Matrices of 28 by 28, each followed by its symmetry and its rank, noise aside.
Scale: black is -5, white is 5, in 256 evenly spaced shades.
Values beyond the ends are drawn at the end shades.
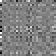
no symmetry, rank two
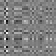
no symmetry, rank one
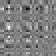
antisymmetric, rank two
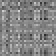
no symmetry, rank two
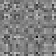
symmetric, rank two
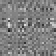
no symmetry, rank three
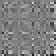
antisymmetric, rank two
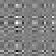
no symmetry, rank one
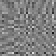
antisymmetric, rank two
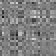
antisymmetric, rank two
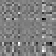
antisymmetric, rank two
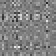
no symmetry, rank three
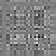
antisymmetric, rank two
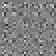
no symmetry, rank three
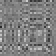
antisymmetric, rank two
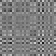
symmetric, rank one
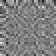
antisymmetric, rank two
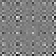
symmetric, rank one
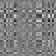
no symmetry, rank one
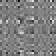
no symmetry, rank two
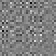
symmetric, rank two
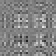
no symmetry, rank two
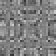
antisymmetric, rank two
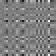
no symmetry, rank one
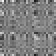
no symmetry, rank two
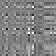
no symmetry, rank two
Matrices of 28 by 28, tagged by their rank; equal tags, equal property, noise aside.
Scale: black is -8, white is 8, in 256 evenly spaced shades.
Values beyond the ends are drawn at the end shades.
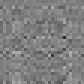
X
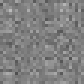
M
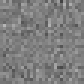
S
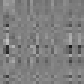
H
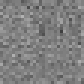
S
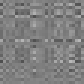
H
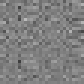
X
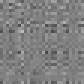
X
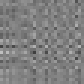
H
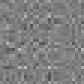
M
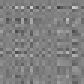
H
